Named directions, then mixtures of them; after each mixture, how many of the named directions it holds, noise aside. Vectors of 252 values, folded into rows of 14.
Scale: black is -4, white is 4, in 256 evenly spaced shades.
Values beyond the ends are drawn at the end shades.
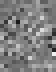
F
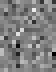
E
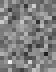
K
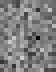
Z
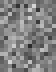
two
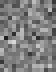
three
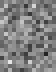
one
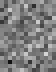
one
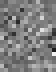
one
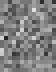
three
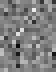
one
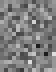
three
